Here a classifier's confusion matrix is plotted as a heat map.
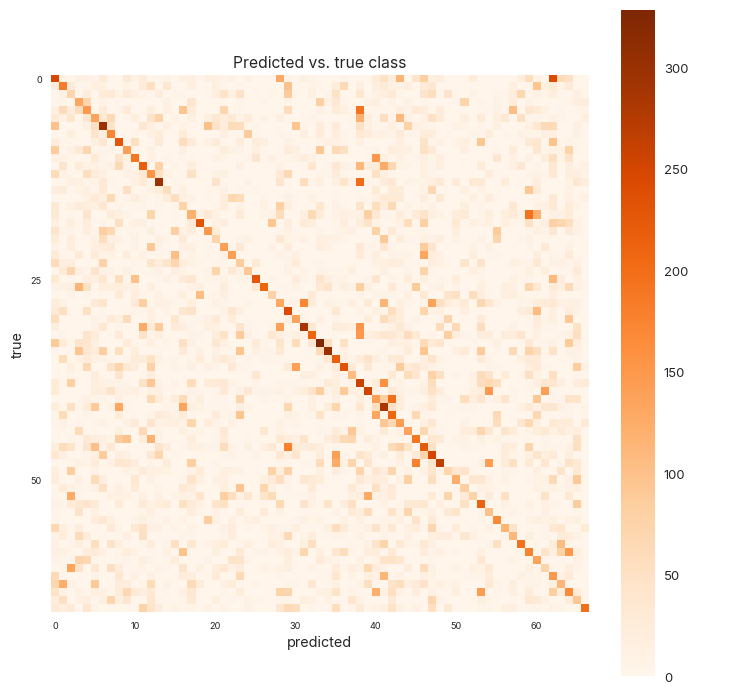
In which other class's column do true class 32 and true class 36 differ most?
38
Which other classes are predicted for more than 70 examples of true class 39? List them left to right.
33, 36, 54, 61
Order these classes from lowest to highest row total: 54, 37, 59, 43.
54, 37, 43, 59
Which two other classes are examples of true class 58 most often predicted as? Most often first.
63, 41
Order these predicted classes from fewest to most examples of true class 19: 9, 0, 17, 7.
9, 17, 0, 7
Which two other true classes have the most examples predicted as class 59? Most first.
17, 14
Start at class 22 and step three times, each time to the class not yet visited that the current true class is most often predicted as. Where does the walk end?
60
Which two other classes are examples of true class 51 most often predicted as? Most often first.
23, 26
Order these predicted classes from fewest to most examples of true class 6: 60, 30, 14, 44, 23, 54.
54, 14, 60, 23, 44, 30
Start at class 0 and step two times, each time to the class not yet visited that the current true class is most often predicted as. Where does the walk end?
41
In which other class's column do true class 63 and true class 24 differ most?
1
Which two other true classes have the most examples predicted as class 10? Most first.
25, 8
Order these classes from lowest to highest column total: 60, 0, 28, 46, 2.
2, 28, 60, 0, 46
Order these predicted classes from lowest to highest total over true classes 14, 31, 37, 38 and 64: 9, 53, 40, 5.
5, 9, 40, 53
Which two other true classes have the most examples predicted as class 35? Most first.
47, 48
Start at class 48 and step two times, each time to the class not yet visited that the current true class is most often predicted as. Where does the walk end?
12
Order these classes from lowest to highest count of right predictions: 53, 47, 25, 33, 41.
53, 25, 47, 41, 33
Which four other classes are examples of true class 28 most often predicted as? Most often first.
31, 47, 41, 11
